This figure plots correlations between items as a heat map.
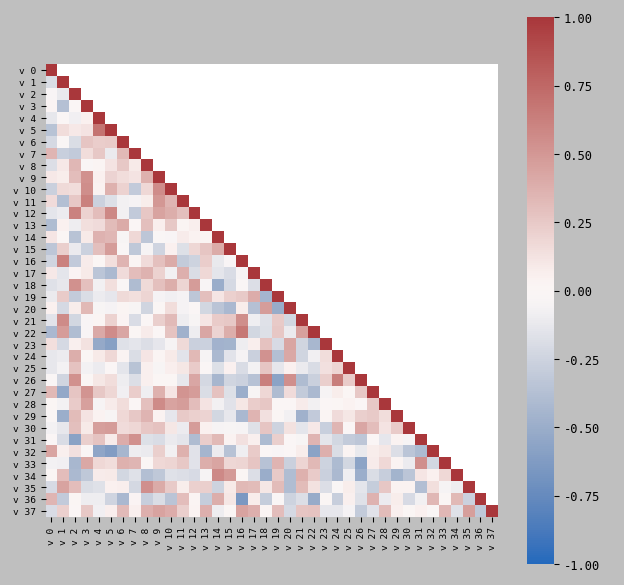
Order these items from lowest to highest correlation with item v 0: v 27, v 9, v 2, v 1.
v 1, v 2, v 9, v 27
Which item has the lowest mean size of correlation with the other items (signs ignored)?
v 25
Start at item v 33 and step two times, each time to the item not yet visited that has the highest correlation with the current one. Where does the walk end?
v 7
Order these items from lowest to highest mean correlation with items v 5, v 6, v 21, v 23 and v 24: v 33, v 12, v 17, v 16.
v 17, v 33, v 12, v 16
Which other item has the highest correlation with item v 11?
v 3
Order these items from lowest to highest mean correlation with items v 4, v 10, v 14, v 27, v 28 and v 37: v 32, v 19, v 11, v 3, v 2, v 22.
v 32, v 19, v 2, v 22, v 11, v 3
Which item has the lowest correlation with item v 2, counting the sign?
v 31
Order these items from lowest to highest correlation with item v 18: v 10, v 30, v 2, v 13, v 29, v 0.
v 0, v 13, v 29, v 30, v 10, v 2
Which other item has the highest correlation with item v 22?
v 16
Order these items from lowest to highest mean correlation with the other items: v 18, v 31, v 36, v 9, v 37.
v 36, v 31, v 18, v 37, v 9
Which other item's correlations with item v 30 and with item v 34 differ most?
v 26
